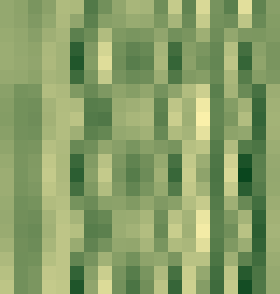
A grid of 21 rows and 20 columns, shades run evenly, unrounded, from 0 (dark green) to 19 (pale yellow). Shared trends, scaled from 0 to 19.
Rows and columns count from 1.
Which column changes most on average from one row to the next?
18
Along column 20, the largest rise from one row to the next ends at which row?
7
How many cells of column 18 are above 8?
9
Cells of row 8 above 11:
11
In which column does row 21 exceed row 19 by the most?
8
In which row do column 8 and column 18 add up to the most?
1
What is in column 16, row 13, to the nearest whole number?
5
